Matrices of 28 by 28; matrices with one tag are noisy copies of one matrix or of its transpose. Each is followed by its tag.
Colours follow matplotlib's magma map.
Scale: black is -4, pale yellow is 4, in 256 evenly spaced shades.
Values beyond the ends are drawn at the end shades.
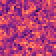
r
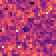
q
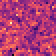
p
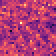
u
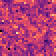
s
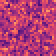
q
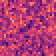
q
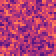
q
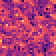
s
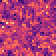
p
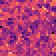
u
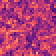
p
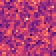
r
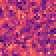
q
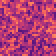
q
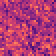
p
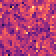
p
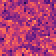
p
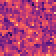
s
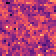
s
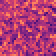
u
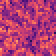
p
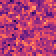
r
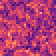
p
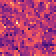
s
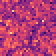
p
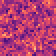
r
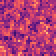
r
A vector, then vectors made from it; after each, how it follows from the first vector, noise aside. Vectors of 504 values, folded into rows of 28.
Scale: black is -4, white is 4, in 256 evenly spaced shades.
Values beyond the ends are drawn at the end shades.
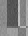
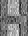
wrapped around, negated.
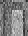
wrapped around, negated.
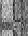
wrapped around, negated.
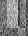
negated.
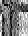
wrapped around, negated, scaled up.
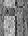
wrapped around, negated.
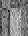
reversed, negated.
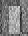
wrapped around, negated.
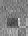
partly zeroed.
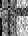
wrapped around, negated, scaled up.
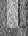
negated.
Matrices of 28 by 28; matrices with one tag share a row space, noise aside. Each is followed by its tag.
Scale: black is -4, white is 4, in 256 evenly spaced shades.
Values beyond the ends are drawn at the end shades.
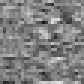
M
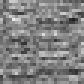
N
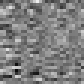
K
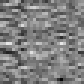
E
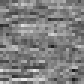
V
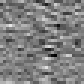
M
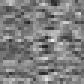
M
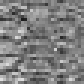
E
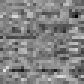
N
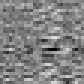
M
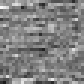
V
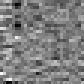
K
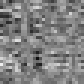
K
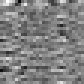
E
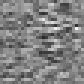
M
